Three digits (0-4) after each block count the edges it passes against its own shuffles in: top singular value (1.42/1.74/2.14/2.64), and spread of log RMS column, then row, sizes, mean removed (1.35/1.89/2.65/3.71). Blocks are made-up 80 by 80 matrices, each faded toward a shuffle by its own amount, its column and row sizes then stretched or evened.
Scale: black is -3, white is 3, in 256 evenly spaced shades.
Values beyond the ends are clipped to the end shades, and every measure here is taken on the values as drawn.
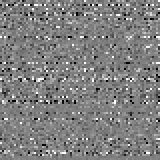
0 1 4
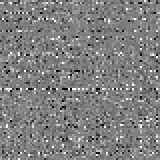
2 2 3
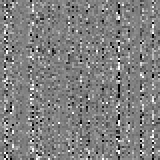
2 4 1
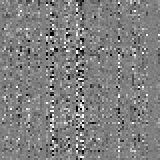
2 4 2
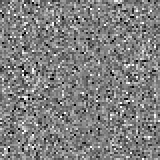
0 2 0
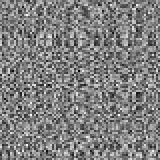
4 0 2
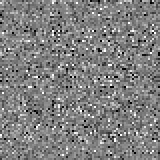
0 1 2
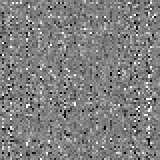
0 3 2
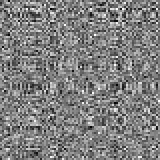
4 2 2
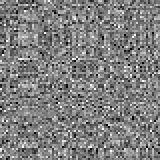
4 0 1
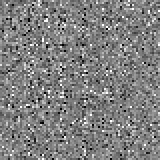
1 2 1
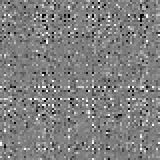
3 3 3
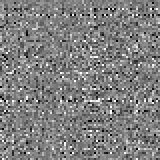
2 2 3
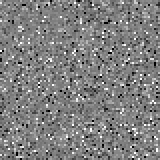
0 1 1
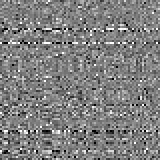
4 1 3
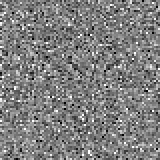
2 0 0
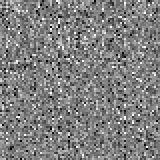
2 2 0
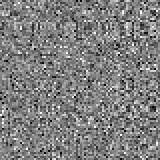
3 1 0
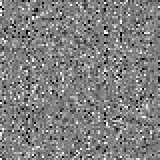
1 3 0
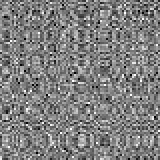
4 0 0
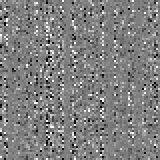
0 4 0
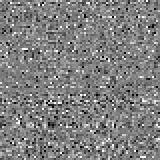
2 0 3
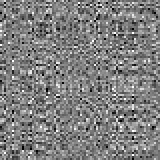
4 3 0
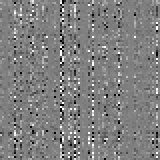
3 4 1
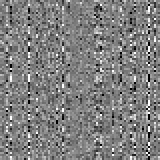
4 4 0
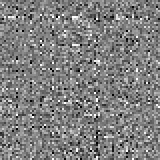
1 3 2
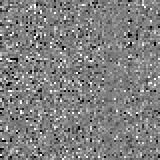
1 3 2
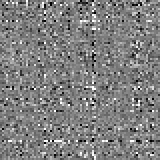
1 3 3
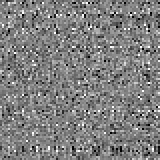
3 2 2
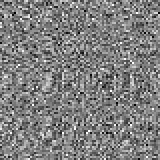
3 0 1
